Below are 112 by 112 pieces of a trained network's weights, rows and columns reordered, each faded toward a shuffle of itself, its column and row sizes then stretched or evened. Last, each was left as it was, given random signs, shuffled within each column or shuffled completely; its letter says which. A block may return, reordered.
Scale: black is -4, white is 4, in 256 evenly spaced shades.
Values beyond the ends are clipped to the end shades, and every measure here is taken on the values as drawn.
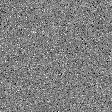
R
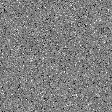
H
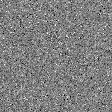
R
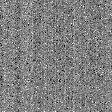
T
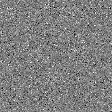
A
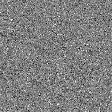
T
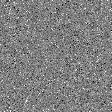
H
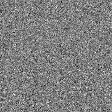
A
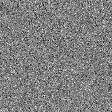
H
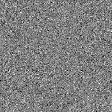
T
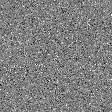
R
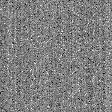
H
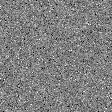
R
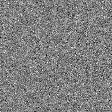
H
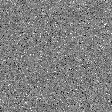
R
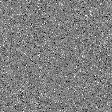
H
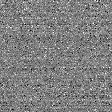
T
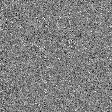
H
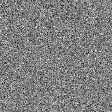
A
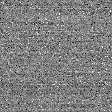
T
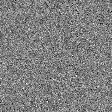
H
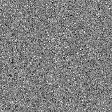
H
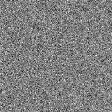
T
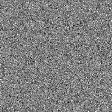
T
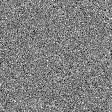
R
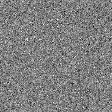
A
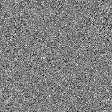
T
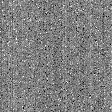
H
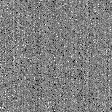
H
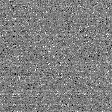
T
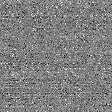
T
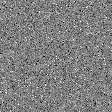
R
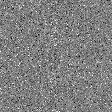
H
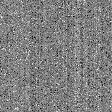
H
